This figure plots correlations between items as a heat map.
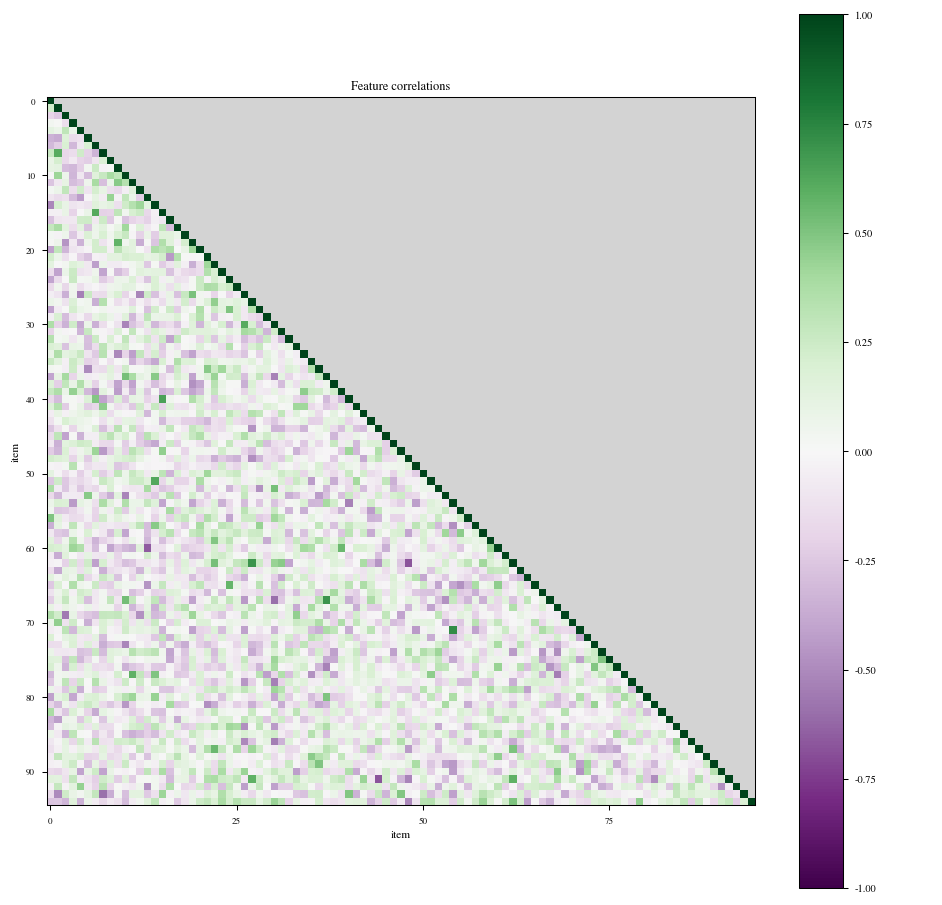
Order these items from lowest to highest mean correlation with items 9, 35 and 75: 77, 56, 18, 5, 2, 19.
2, 5, 77, 18, 56, 19
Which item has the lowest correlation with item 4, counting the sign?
26
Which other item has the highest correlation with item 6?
15
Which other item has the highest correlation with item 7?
1
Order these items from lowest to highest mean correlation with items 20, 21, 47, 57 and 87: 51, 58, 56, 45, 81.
81, 56, 45, 51, 58
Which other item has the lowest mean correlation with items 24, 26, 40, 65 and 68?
54
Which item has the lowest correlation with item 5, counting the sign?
36
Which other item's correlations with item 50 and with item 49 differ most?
64
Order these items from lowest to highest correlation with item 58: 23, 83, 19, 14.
14, 83, 23, 19
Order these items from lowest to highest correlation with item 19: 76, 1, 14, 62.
14, 62, 1, 76
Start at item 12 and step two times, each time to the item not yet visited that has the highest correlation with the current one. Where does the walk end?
51
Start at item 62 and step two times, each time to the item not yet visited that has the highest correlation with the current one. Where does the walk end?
91
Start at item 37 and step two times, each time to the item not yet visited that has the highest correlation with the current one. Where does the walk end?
10
